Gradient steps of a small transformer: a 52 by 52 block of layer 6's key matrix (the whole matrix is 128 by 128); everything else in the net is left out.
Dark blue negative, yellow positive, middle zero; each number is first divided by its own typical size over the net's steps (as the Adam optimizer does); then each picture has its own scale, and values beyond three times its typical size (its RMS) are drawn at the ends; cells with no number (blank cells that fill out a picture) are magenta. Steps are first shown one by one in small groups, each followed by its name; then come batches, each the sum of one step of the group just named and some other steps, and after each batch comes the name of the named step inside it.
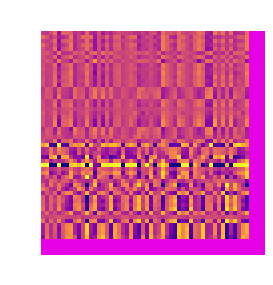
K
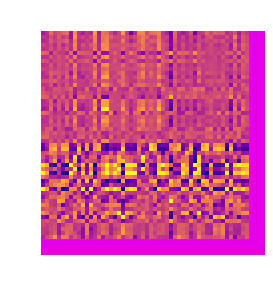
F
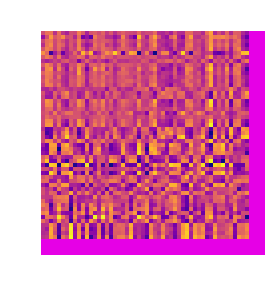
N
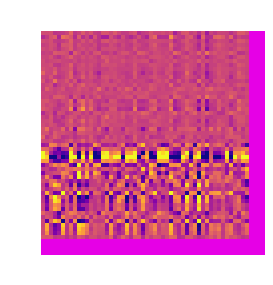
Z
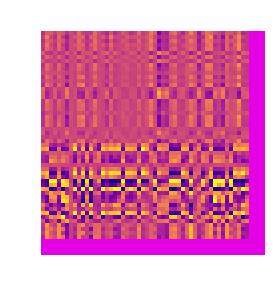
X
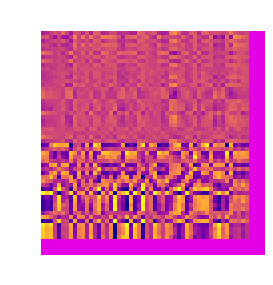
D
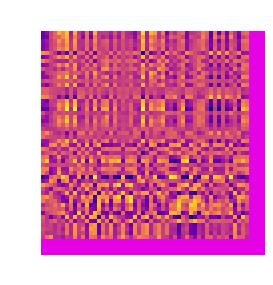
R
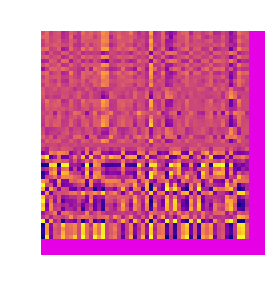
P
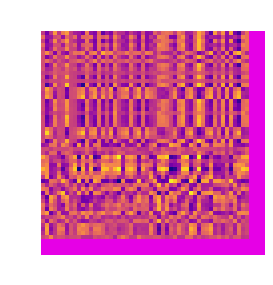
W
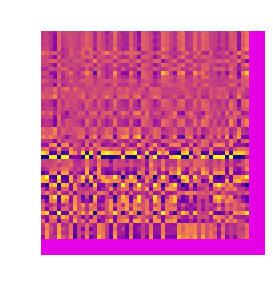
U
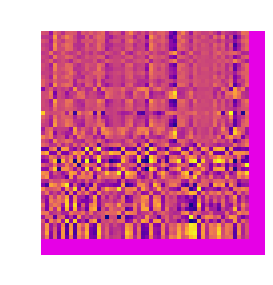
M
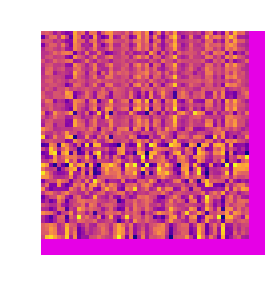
F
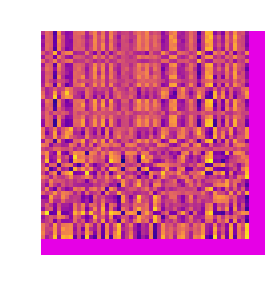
N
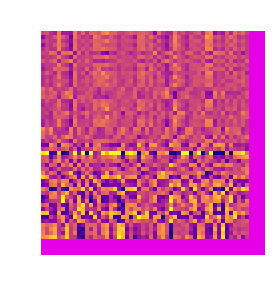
F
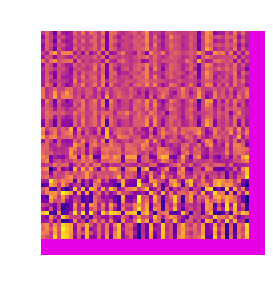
Z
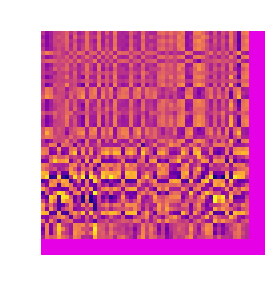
W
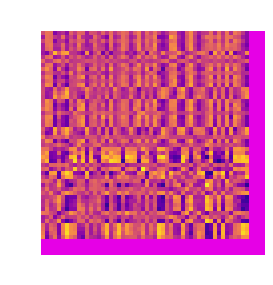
Z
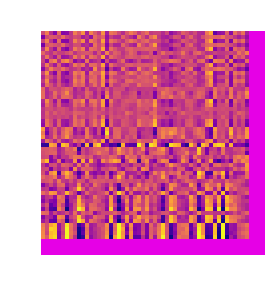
N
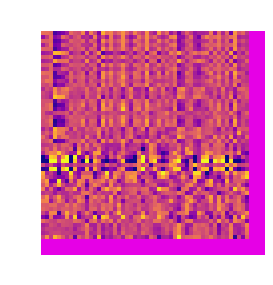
F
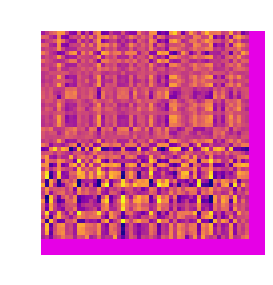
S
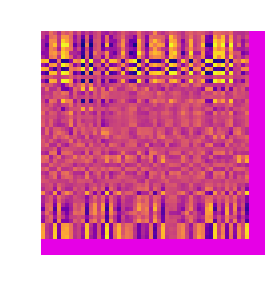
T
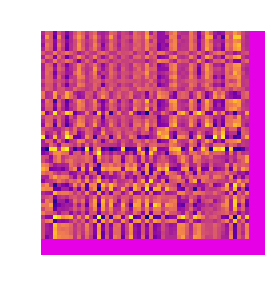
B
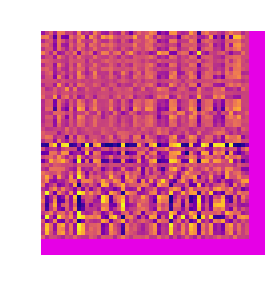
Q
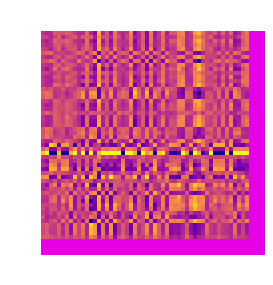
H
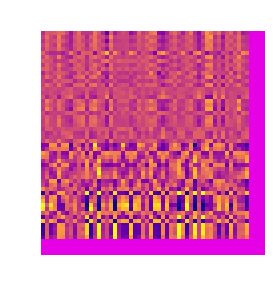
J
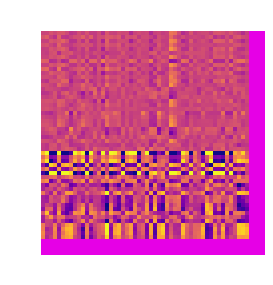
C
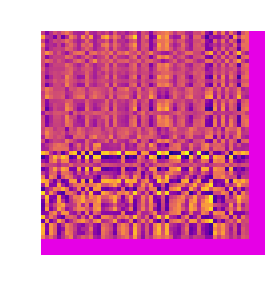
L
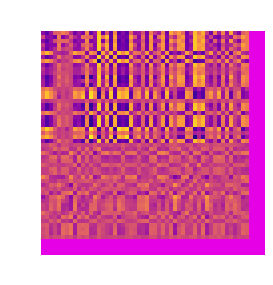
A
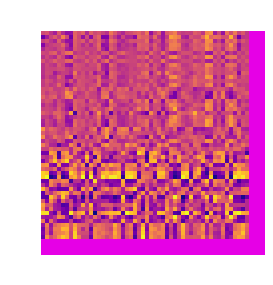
S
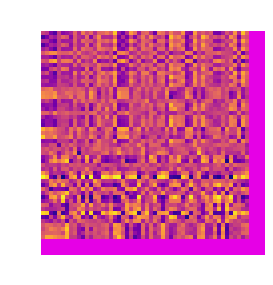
A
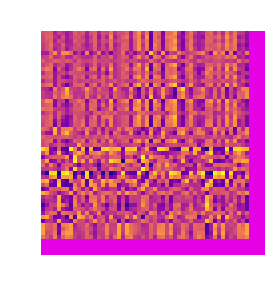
C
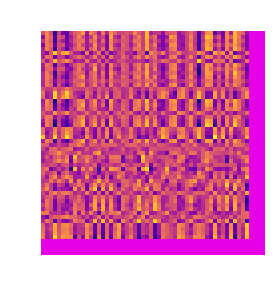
B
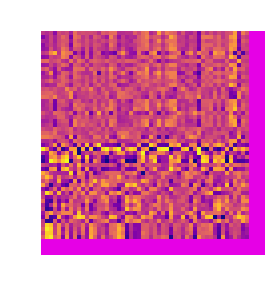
Q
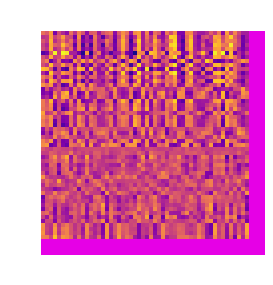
T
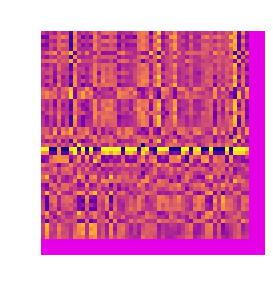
H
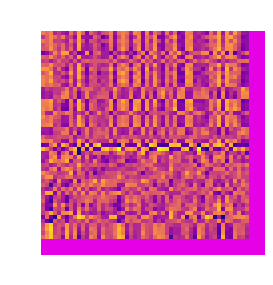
Q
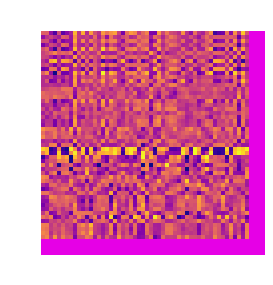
H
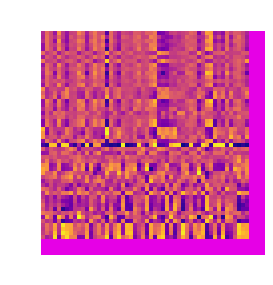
Q
